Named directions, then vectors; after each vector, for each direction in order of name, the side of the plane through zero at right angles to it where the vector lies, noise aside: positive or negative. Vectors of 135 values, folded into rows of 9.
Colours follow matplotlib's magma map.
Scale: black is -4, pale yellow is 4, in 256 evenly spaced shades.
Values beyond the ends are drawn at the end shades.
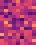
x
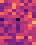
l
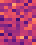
positive, negative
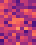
negative, negative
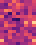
positive, positive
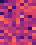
negative, positive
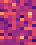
positive, negative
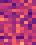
negative, positive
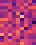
negative, positive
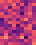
positive, negative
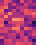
negative, negative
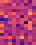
positive, negative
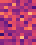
positive, negative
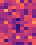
positive, positive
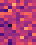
positive, negative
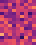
negative, positive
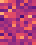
positive, negative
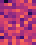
negative, positive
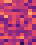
positive, negative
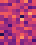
positive, negative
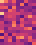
positive, negative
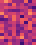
positive, negative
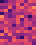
negative, positive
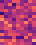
negative, positive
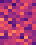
negative, positive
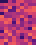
negative, positive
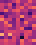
negative, positive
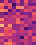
negative, positive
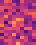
negative, negative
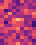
negative, negative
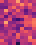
positive, positive
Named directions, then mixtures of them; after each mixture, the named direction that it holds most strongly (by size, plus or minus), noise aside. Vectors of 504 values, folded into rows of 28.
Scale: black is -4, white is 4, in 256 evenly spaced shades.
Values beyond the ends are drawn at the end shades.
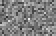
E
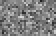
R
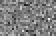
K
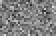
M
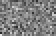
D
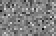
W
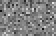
W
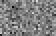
D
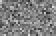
M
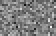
K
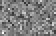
R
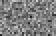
D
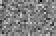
M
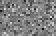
W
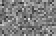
E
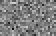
K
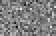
D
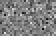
W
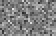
E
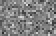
R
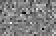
W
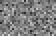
W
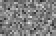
R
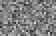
K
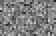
K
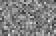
R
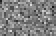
M
